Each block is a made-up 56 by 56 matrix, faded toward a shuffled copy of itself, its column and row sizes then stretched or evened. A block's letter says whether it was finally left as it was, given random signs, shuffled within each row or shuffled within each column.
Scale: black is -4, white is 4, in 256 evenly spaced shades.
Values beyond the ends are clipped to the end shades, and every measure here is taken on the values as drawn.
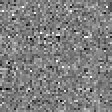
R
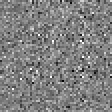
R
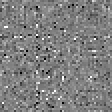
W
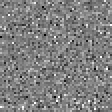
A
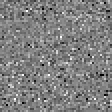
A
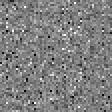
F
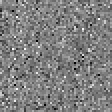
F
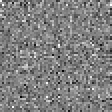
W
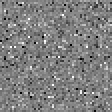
A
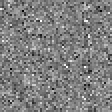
F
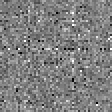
W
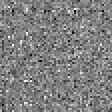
R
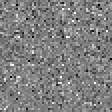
R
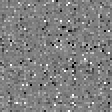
R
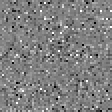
A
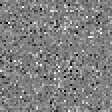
R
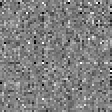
W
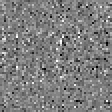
R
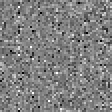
F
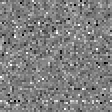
A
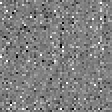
W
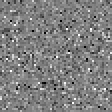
A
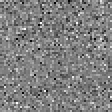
A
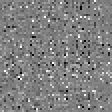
R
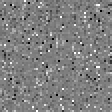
F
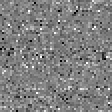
A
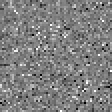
A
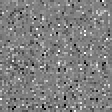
R
